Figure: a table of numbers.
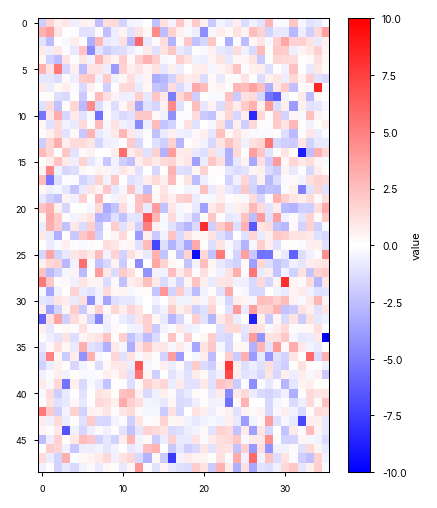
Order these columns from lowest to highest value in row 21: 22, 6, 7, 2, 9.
7, 9, 22, 6, 2
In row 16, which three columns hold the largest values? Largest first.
1, 16, 20
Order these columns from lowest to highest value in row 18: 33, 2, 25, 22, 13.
13, 33, 2, 22, 25
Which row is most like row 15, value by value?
35
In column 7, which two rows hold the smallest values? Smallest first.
10, 32
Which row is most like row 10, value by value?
32
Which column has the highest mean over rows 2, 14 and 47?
26
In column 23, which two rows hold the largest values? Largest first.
37, 38
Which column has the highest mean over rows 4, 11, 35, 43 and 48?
31
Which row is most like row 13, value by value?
45
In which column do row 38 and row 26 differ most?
12
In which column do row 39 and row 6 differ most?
3
